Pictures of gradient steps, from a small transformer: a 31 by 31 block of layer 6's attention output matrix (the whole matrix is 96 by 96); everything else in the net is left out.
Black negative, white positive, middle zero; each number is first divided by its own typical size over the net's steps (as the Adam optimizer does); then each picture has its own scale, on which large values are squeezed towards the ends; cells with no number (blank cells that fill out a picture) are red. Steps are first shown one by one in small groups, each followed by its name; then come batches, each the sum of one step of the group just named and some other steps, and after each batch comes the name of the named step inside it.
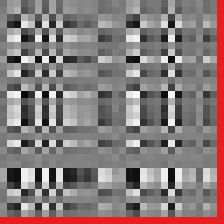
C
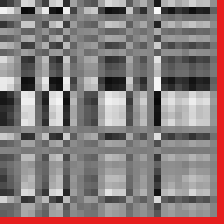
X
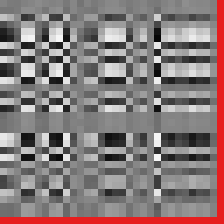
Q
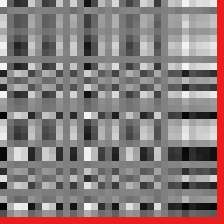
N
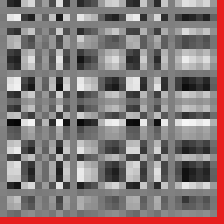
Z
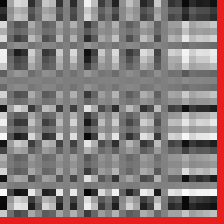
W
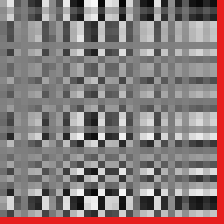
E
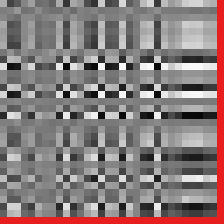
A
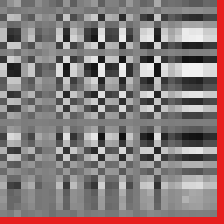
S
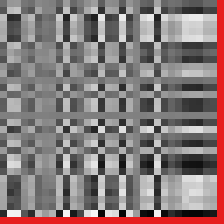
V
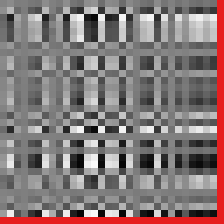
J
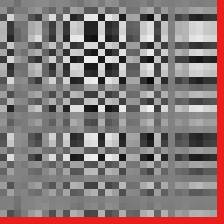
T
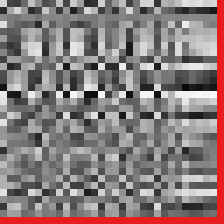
A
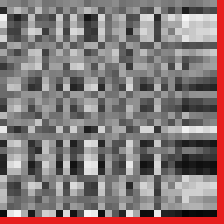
V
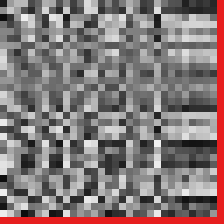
W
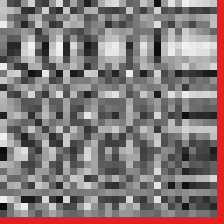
N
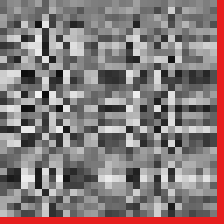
C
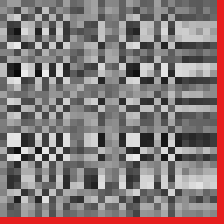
S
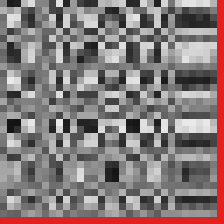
Z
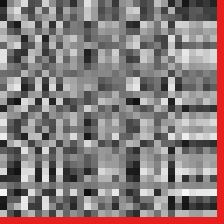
W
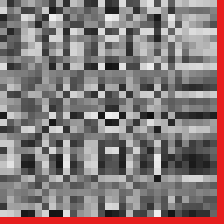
A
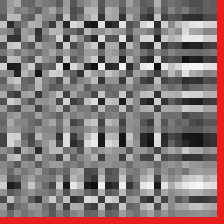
S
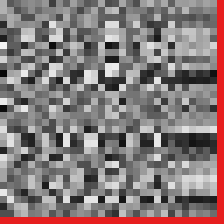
Q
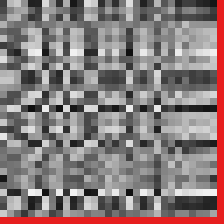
W
